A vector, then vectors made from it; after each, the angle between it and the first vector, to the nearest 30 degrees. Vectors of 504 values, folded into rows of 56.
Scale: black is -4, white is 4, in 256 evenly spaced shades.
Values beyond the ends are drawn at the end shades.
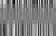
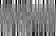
120 degrees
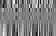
150 degrees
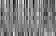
60 degrees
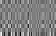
90 degrees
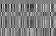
90 degrees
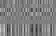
120 degrees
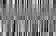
150 degrees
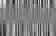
30 degrees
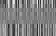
150 degrees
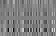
120 degrees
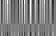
90 degrees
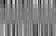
150 degrees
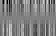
90 degrees
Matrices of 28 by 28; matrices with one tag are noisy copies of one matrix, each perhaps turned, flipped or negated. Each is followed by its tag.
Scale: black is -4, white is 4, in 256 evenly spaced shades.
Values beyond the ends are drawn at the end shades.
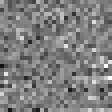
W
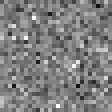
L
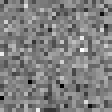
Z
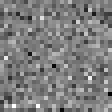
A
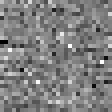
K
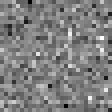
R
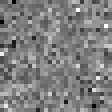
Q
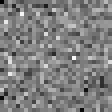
R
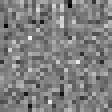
K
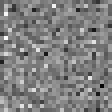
A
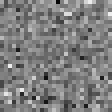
Q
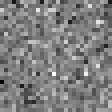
R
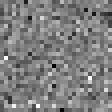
A
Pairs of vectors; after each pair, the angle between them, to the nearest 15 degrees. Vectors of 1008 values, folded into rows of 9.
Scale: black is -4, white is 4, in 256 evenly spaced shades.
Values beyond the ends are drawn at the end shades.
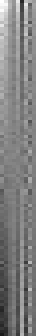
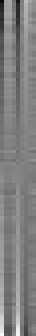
105 degrees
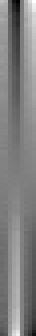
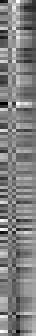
120 degrees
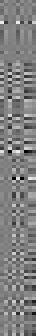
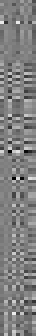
15 degrees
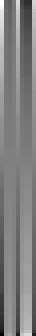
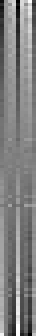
150 degrees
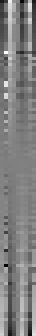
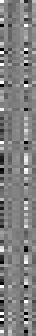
105 degrees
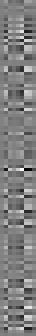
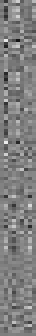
60 degrees
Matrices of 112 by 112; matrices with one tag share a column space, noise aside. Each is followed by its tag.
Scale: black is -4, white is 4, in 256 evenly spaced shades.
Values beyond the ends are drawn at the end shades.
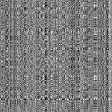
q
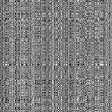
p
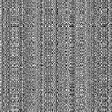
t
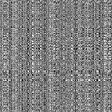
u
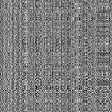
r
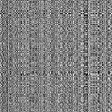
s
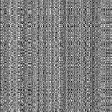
t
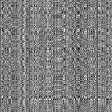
q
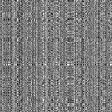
p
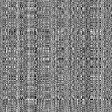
q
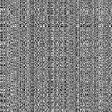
t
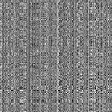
r
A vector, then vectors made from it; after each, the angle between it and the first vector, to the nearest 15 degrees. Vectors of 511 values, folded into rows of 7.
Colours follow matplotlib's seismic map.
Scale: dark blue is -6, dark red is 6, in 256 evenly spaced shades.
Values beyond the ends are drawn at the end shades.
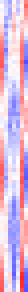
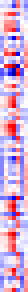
120 degrees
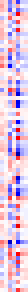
90 degrees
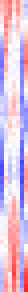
150 degrees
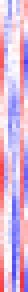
15 degrees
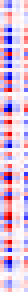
90 degrees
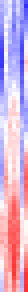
135 degrees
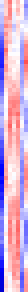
150 degrees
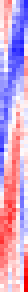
120 degrees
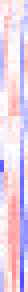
150 degrees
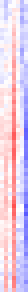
105 degrees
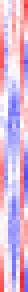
15 degrees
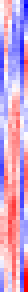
150 degrees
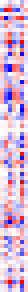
90 degrees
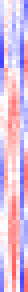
165 degrees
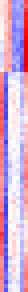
105 degrees
